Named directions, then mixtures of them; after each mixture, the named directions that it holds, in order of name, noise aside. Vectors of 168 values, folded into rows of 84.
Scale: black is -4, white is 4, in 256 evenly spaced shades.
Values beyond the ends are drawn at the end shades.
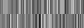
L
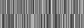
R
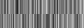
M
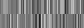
L.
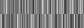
L, R.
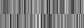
L.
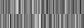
L, M.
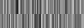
L, M.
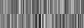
L.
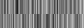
M.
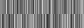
M, R.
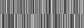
R.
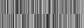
M, R.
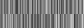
M, R.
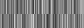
M, R.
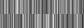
M.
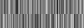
M, R.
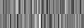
L, M.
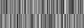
L, R.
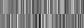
L.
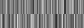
L, R.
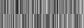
M.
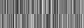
M, R.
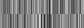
L, R.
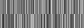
R.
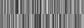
L, M.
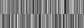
L, R.
